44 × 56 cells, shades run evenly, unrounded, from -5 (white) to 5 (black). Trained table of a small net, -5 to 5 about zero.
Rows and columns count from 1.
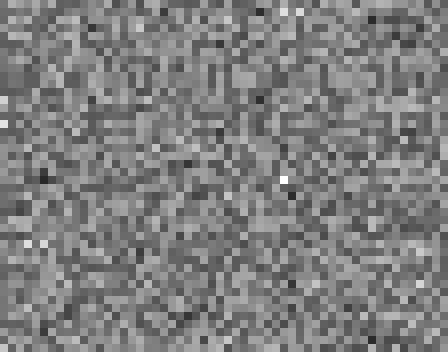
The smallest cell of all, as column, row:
36, 23
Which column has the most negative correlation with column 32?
5
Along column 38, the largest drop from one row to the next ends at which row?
2
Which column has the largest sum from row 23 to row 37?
37
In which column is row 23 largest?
6
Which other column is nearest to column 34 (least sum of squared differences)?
17
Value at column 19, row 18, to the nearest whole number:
0
